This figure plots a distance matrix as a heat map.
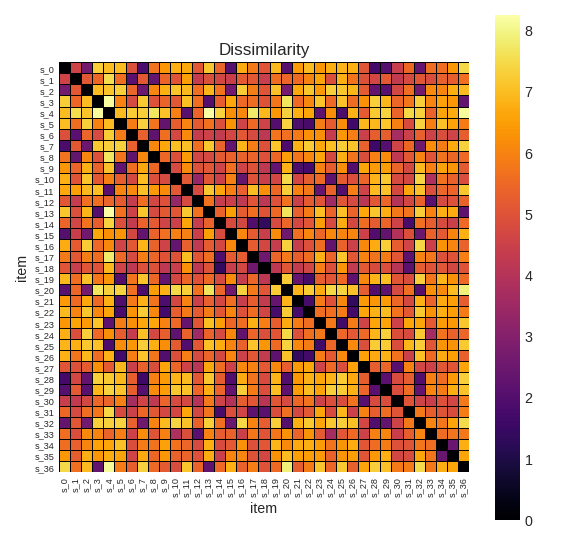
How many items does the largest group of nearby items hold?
8
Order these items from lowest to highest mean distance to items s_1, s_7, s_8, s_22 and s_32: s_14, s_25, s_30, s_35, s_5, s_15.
s_15, s_30, s_14, s_5, s_35, s_25
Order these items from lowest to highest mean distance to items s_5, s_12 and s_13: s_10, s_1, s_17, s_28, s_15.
s_10, s_1, s_17, s_15, s_28
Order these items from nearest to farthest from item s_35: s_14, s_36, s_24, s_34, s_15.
s_34, s_14, s_24, s_15, s_36
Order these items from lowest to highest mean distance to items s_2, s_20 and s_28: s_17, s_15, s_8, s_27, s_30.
s_15, s_30, s_27, s_17, s_8
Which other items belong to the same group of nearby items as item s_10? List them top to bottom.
s_16, s_24
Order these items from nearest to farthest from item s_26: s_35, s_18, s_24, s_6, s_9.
s_9, s_18, s_24, s_6, s_35
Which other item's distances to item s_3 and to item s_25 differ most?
s_4
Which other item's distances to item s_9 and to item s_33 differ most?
s_22
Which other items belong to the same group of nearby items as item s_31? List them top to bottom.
s_14, s_17, s_18
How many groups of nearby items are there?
10
